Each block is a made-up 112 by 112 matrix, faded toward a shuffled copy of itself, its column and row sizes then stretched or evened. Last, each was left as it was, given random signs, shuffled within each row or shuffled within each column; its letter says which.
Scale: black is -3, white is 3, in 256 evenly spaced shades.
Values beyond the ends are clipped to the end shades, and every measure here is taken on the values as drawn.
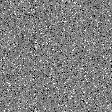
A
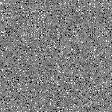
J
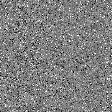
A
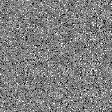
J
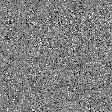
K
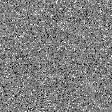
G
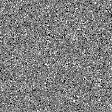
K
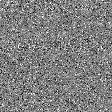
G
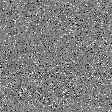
G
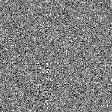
J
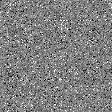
K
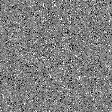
A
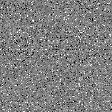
J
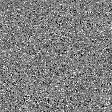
G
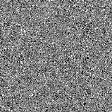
J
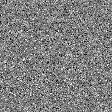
G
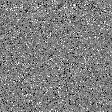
G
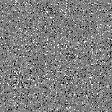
J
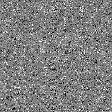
J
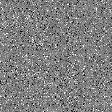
J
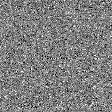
G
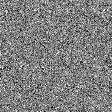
G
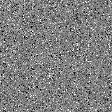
A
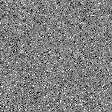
G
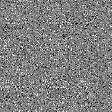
J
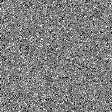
K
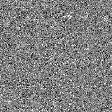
J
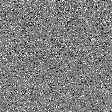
G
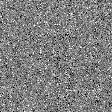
A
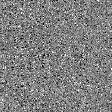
J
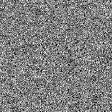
J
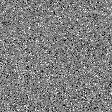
G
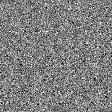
G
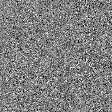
A
